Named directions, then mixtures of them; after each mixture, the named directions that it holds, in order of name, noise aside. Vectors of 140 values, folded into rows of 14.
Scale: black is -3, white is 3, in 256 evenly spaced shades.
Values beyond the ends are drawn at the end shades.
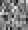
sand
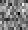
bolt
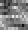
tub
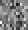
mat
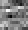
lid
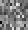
mat.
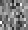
mat.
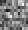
bolt, lid, sand.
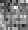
sand, tub.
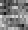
tub.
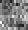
mat, tub.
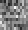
bolt, sand, tub.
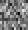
bolt.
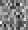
mat.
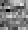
lid.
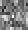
bolt, sand, tub.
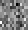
mat.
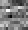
lid.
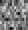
bolt, sand.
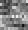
tub.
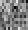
sand, tub.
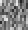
bolt, mat, sand.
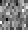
bolt, mat, sand.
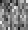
mat, sand, tub.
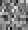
sand.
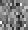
mat.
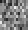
bolt, sand, tub.
